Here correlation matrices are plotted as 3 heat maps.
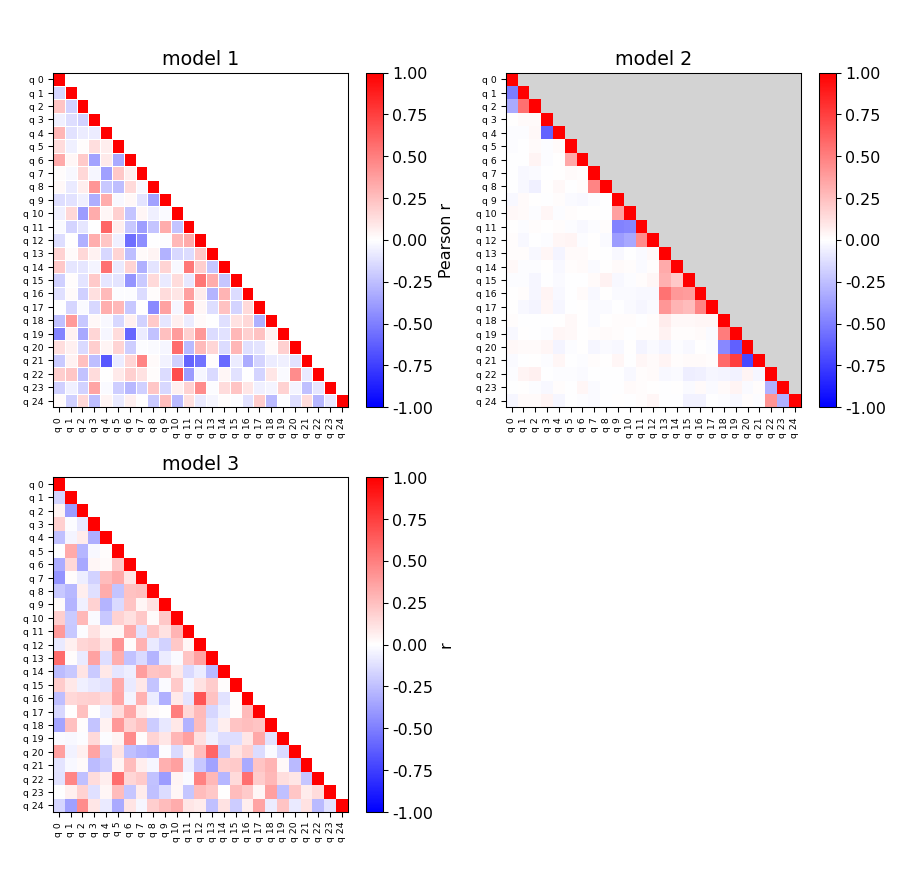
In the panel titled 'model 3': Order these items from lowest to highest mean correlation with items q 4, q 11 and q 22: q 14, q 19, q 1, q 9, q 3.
q 9, q 14, q 3, q 1, q 19
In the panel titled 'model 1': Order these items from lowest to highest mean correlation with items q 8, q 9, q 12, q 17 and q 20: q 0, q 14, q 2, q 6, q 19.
q 6, q 2, q 0, q 14, q 19
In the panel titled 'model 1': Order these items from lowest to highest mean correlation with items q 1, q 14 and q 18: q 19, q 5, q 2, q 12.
q 2, q 5, q 19, q 12
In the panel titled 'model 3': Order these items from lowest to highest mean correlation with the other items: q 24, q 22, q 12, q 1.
q 1, q 24, q 22, q 12
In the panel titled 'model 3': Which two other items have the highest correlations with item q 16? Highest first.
q 12, q 22
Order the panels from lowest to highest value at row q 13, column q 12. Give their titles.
model 2, model 1, model 3
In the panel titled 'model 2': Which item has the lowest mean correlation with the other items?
q 20
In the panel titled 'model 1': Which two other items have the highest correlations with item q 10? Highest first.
q 22, q 20
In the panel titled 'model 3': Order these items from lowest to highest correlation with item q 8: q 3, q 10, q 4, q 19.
q 3, q 10, q 19, q 4
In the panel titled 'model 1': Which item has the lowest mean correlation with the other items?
q 21
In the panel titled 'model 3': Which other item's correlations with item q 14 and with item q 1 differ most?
q 22
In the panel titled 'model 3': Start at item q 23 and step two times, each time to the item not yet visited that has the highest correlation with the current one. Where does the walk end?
q 5
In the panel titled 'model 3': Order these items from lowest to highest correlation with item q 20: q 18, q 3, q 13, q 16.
q 18, q 16, q 3, q 13
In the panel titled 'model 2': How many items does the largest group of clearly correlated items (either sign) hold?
5
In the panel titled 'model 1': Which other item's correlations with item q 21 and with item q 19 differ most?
q 12
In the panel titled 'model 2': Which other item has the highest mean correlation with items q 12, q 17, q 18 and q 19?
q 21
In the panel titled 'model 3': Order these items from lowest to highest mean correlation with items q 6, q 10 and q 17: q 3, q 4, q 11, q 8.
q 4, q 3, q 8, q 11
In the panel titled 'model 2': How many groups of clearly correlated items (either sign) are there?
8
